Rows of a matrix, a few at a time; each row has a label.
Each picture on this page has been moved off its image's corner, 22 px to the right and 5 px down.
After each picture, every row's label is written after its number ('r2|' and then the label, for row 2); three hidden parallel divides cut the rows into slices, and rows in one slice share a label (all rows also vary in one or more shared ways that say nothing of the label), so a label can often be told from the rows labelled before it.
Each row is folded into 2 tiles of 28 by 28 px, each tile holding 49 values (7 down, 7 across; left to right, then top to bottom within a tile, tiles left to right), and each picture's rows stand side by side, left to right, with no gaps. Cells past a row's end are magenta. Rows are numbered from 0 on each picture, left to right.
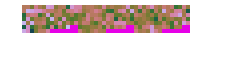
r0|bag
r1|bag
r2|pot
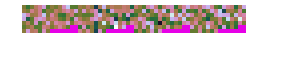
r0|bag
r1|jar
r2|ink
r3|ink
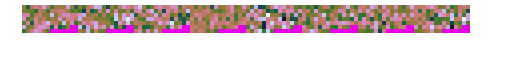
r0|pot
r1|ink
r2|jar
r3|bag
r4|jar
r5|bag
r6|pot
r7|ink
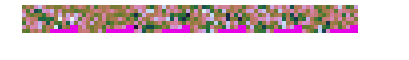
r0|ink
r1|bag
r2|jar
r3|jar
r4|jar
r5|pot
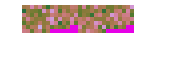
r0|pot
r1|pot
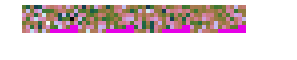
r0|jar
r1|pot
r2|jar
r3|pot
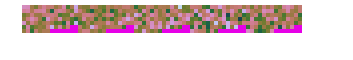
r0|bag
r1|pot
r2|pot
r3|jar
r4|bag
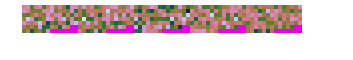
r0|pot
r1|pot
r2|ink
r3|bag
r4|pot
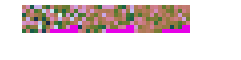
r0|ink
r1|bag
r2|pot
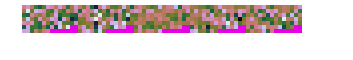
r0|jar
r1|jar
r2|bag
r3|jar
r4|ink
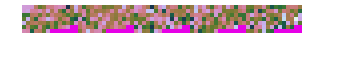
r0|bag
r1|bag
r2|jar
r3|bag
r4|ink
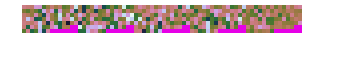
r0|ink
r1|ink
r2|pot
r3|ink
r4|pot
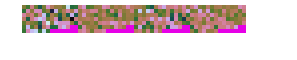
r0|jar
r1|bag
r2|jar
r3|bag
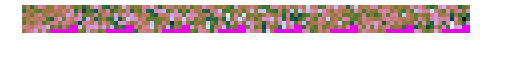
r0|pot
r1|ink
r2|ink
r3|ink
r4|jar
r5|bag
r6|pot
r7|jar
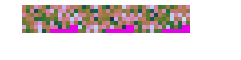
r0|ink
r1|ink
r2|ink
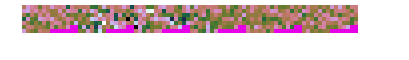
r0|bag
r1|jar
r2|jar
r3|pot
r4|pot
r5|bag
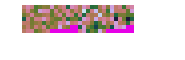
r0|bag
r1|jar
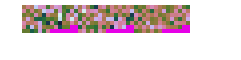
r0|ink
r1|jar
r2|pot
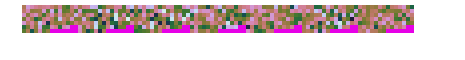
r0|pot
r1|ink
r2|ink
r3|jar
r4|bag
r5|jar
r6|bag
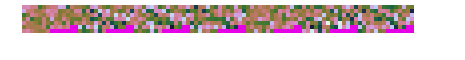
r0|bag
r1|ink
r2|ink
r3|ink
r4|bag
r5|jar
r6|ink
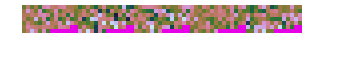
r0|bag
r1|jar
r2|ink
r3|pot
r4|ink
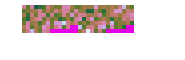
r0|bag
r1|pot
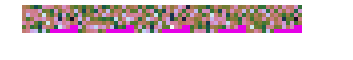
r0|jar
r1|ink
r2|jar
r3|jar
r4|jar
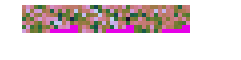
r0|jar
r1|jar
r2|pot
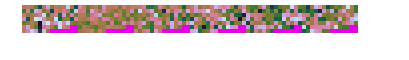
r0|jar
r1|bag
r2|jar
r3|jar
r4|ink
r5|ink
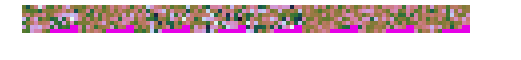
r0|ink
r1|pot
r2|ink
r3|jar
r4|jar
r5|pot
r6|bag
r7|pot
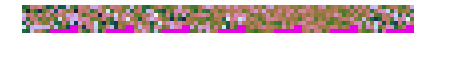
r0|ink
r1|ink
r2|jar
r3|ink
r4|bag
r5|pot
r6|ink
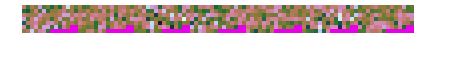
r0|pot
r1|bag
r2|ink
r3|pot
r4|pot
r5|ink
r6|pot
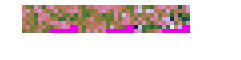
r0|bag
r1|pot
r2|jar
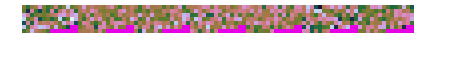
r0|ink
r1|bag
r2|pot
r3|pot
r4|bag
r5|jar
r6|pot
